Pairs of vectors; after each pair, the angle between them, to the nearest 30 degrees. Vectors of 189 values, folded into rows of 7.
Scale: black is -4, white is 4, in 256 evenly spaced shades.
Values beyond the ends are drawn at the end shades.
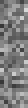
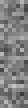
150 degrees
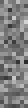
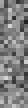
150 degrees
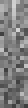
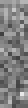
60 degrees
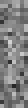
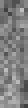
90 degrees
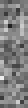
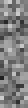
150 degrees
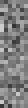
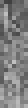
90 degrees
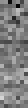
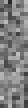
60 degrees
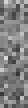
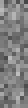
150 degrees
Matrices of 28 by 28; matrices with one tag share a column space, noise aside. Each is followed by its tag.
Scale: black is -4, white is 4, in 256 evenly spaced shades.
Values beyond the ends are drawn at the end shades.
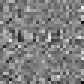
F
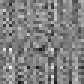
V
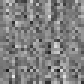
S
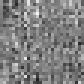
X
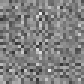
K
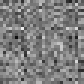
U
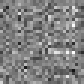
K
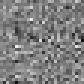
F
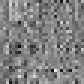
S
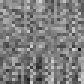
V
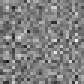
F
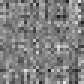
S
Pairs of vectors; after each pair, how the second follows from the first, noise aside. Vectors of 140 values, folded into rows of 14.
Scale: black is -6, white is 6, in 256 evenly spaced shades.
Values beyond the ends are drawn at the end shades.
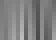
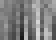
negated, scaled up.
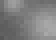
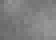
shrunk.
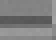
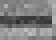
scaled up.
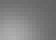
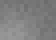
shrunk.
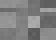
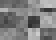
negated, scaled up.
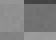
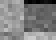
scaled up.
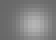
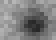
negated, scaled up.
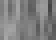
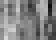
scaled up.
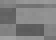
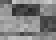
reversed, scaled up.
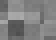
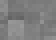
negated, shrunk.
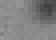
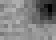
scaled up.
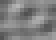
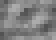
copied.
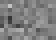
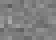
negated, shrunk.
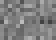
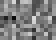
reversed, scaled up.
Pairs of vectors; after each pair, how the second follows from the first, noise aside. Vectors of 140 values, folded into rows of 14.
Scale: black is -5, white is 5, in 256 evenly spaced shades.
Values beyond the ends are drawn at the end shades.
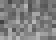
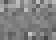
reversed, partly zeroed.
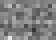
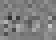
wrapped around, negated, partly zeroed.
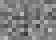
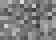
wrapped around.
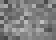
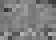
reversed, partly zeroed.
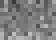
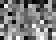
reversed, negated, scaled up.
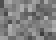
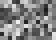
reversed, negated, scaled up.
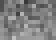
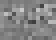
wrapped around, negated, partly zeroed.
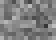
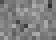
wrapped around, negated, partly zeroed.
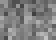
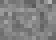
wrapped around, negated, shrunk.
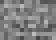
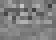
reversed, partly zeroed.
